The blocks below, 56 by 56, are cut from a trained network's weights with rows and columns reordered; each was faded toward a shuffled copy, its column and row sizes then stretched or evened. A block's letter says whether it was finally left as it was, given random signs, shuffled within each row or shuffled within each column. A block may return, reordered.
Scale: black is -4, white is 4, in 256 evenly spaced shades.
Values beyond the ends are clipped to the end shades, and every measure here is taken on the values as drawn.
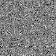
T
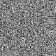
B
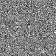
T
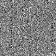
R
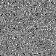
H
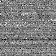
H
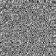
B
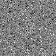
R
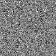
T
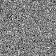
T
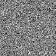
T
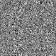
T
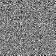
T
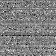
H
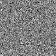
T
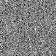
R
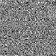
B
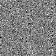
R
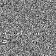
T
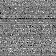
H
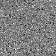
H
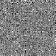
B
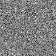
T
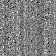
R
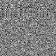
B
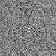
B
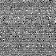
B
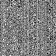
R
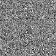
T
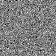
H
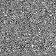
H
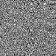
B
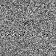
H
